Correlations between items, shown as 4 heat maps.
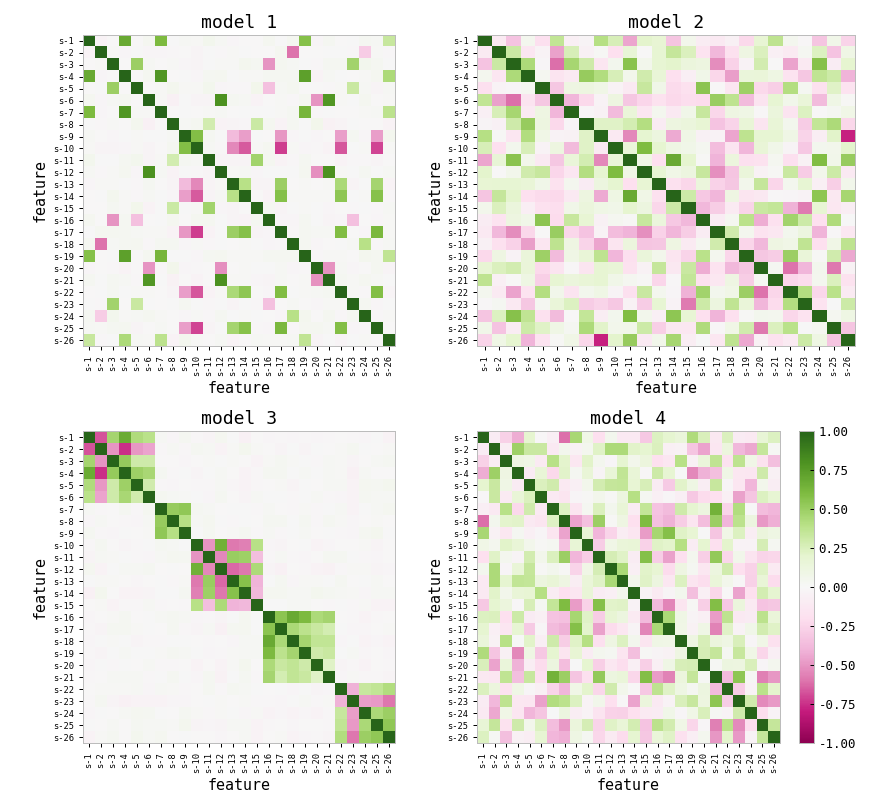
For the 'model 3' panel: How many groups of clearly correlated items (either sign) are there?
5
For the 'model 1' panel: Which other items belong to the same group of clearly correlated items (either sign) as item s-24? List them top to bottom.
s-2, s-18
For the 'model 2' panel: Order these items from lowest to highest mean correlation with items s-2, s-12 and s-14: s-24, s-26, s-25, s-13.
s-25, s-13, s-26, s-24
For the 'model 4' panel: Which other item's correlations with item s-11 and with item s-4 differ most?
s-21
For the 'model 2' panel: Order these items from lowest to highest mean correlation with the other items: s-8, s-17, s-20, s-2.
s-17, s-20, s-2, s-8
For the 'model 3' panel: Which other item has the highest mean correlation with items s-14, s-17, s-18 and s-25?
s-16
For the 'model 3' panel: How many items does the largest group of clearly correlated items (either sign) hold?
6
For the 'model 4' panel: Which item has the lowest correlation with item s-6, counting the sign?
s-23
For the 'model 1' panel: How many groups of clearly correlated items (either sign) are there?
6
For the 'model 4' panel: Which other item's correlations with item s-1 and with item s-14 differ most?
s-19
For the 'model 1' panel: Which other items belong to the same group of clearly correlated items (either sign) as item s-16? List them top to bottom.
s-3, s-5, s-23
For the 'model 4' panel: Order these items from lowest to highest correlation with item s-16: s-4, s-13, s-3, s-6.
s-3, s-6, s-13, s-4
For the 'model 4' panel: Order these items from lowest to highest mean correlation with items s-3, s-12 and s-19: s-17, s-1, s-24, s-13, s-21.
s-17, s-24, s-1, s-13, s-21
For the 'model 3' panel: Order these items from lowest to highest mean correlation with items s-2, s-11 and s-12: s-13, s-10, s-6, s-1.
s-1, s-6, s-13, s-10
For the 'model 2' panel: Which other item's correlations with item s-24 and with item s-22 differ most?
s-3
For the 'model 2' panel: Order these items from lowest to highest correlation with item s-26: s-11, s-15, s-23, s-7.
s-15, s-7, s-23, s-11
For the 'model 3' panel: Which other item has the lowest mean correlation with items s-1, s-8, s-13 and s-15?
s-2
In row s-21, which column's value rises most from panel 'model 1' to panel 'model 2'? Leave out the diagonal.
s-20
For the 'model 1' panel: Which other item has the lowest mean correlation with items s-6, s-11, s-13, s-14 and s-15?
s-10
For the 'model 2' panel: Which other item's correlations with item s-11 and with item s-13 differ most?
s-14
